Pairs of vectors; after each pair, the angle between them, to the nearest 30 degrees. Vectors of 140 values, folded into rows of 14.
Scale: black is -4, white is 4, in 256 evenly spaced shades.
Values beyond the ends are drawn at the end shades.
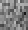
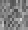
120 degrees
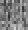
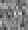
90 degrees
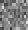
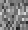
120 degrees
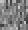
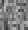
90 degrees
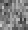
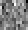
90 degrees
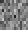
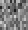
150 degrees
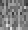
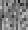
60 degrees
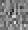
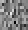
150 degrees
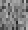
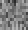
120 degrees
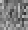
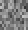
60 degrees
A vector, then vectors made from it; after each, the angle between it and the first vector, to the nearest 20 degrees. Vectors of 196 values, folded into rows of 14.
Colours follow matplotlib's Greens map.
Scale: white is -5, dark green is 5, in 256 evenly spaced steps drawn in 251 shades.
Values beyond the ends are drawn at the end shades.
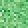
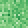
60 degrees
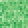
100 degrees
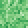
80 degrees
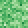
80 degrees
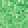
60 degrees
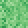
60 degrees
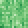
80 degrees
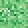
140 degrees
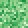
120 degrees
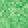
60 degrees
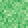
120 degrees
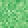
120 degrees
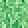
100 degrees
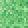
80 degrees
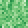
80 degrees
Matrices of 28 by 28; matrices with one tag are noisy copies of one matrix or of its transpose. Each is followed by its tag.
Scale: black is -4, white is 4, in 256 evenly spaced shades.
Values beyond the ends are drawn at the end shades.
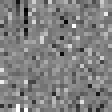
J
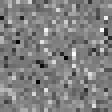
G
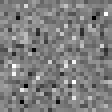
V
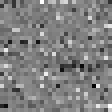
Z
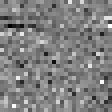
J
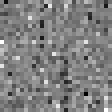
Z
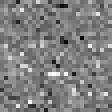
G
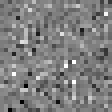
V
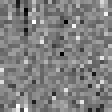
J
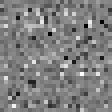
V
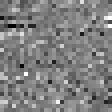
J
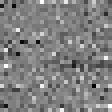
Z
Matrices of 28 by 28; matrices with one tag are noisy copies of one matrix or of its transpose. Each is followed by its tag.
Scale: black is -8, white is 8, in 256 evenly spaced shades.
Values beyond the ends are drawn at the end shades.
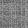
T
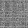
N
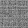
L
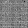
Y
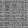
N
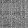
T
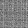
Y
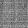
T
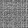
Y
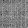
T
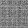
L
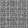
L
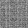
L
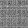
L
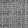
T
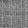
T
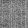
T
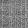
T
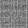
N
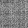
T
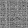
L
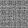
L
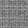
L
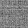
L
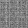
L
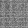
N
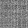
N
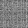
Y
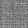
Y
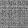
L
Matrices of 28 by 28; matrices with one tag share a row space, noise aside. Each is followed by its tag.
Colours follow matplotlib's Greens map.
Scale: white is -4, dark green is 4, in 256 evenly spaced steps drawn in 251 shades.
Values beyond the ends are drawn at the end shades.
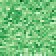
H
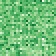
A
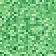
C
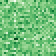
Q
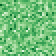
C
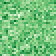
Q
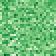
Q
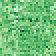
Q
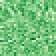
C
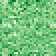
Q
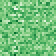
Q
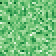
C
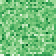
A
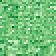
H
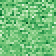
A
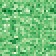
Q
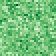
H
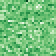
H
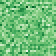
A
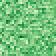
A
